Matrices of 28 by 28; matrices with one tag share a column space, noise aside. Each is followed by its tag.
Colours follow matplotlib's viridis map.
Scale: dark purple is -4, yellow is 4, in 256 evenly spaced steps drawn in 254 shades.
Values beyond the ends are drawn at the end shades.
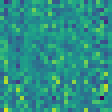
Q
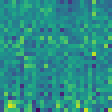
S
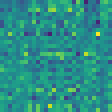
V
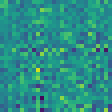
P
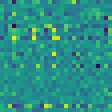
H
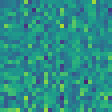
Q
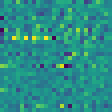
H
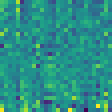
S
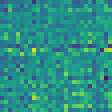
P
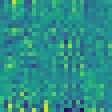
S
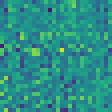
P
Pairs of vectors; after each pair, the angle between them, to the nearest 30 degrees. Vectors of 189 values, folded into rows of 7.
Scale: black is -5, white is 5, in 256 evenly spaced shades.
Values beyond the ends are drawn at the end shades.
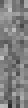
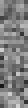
120 degrees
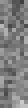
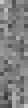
60 degrees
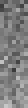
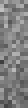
150 degrees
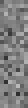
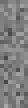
30 degrees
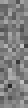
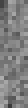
90 degrees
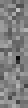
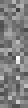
150 degrees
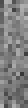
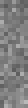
120 degrees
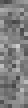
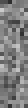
30 degrees
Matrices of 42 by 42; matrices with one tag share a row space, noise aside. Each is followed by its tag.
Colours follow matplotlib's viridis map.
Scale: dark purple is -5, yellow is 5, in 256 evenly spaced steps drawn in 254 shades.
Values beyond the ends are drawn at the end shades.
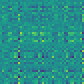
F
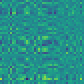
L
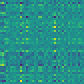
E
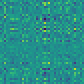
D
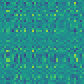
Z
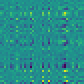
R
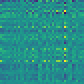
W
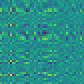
L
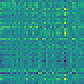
W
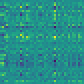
E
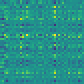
E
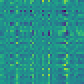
R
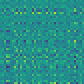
Z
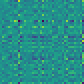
F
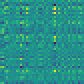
E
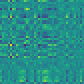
L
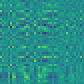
L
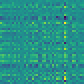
W
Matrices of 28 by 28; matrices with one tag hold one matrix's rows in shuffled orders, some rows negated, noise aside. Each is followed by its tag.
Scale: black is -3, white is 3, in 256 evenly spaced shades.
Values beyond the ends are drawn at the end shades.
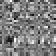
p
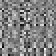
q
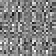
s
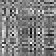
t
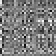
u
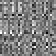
s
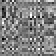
t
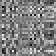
t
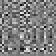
q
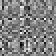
q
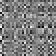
u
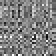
s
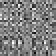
s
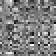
p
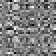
p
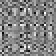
q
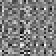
q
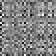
u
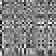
u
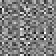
q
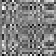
t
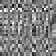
s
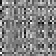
u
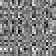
s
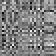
t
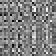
s
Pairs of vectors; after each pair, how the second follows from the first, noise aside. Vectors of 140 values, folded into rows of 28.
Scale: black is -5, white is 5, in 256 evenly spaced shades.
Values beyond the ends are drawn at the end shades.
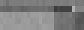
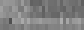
reversed, negated, shrunk.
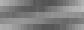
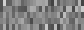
sign-scrambled.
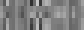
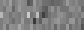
wrapped around, negated, partly zeroed.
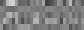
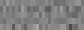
reversed, negated, shrunk.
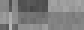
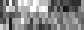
negated, scaled up.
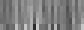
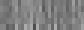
shrunk.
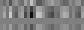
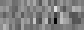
wrapped around.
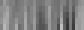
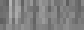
reversed, negated, shrunk.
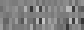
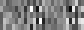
negated, scaled up.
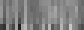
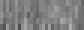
shrunk.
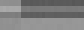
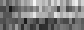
negated, scaled up.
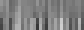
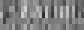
wrapped around.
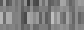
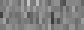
negated, partly zeroed.
